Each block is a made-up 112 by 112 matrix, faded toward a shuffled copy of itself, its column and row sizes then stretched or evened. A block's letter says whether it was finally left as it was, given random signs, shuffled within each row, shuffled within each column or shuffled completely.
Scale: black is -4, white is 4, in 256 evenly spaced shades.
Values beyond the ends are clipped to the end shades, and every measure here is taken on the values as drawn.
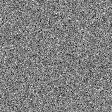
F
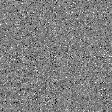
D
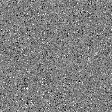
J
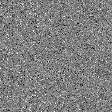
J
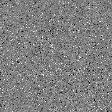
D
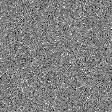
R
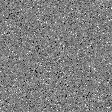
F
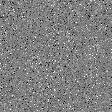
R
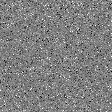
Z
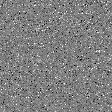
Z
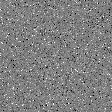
F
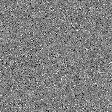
Z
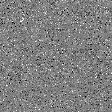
J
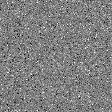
R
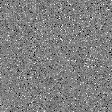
D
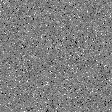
F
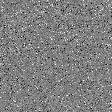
Z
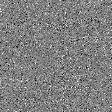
J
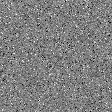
F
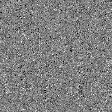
D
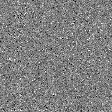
J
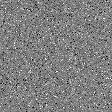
Z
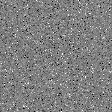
R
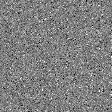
R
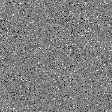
J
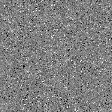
R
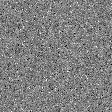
F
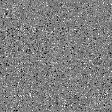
D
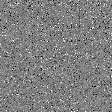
J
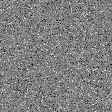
F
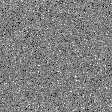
F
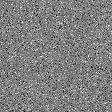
F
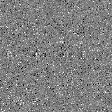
D
